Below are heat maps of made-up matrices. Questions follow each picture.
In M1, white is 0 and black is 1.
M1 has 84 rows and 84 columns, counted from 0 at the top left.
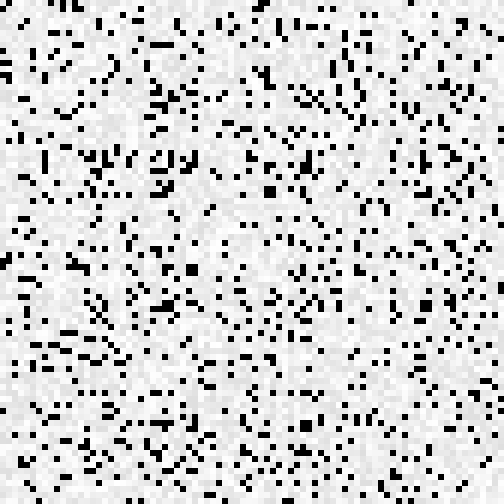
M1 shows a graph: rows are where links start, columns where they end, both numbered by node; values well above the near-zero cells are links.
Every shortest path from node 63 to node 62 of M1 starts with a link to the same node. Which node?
node 80
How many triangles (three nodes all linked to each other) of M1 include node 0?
5
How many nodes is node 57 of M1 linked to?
10
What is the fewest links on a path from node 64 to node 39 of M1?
4
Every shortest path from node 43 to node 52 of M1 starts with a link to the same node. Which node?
node 72
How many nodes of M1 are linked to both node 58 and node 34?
1
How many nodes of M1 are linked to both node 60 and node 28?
3
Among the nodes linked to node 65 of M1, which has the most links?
node 50
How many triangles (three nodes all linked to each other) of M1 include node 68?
4
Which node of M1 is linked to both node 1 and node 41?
node 53
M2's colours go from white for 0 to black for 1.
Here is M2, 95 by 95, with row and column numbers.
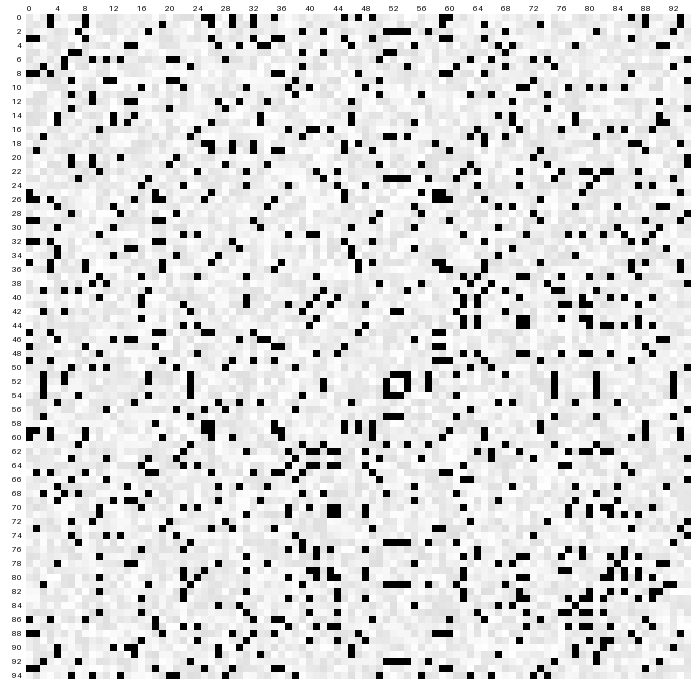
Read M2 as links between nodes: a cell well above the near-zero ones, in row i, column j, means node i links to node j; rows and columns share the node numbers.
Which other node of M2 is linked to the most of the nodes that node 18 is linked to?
node 0
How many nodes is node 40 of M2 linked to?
12
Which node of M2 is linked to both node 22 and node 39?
node 76
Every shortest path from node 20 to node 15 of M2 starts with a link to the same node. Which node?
node 9
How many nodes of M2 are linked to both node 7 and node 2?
4
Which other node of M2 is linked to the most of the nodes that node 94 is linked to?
node 6
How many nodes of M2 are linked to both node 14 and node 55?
7
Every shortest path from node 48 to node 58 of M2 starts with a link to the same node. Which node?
node 79
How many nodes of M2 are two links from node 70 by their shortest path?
10
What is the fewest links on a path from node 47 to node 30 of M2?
5
